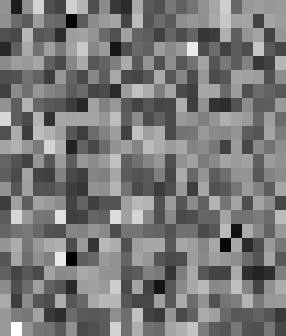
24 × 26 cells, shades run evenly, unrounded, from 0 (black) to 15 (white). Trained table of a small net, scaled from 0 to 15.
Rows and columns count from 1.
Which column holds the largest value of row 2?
21
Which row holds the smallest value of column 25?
20
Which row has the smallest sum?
8
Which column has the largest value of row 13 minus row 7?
11
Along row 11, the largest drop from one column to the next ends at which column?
7
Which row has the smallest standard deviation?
12
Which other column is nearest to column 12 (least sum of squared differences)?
16
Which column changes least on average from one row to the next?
10
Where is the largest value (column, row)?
2, 24
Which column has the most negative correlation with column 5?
23
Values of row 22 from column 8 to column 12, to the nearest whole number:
6 10 11 11 5
